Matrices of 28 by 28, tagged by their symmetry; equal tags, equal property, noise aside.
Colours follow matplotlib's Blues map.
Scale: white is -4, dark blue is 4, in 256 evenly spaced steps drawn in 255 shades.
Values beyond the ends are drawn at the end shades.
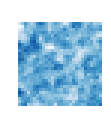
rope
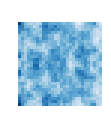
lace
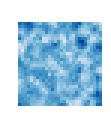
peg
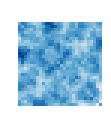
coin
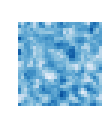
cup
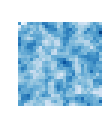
rope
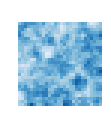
coin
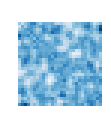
coin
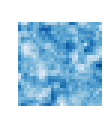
cup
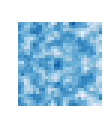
lace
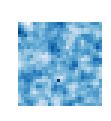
cup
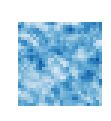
rope
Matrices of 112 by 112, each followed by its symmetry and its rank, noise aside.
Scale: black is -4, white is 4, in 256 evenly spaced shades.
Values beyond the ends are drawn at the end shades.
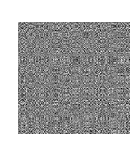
no symmetry, rank six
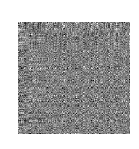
antisymmetric, rank eight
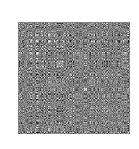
symmetric, rank six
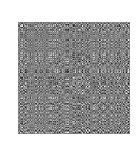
symmetric, rank four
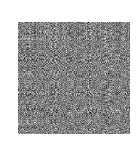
antisymmetric, rank eight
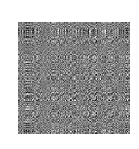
symmetric, rank four
